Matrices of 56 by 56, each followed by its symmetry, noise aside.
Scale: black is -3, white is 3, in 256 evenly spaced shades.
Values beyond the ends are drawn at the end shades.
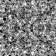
mirrored top to bottom.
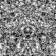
mirrored left to right.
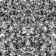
mirrored left to right.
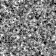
antisymmetric.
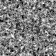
same after a half turn.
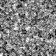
symmetric across the other diagonal.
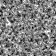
same after a half turn.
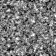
mirrored top to bottom.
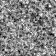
symmetric across the other diagonal.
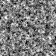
same after a half turn.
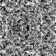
mirrored top to bottom.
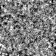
no symmetry.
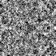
mirrored top to bottom.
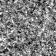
antisymmetric.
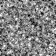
symmetric across the other diagonal.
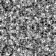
mirrored top to bottom.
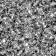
same after a half turn.
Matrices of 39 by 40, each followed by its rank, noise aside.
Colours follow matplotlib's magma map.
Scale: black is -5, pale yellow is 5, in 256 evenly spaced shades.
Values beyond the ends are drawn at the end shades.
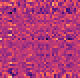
four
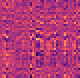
three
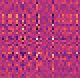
two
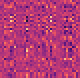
three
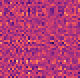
four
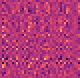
four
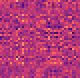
four
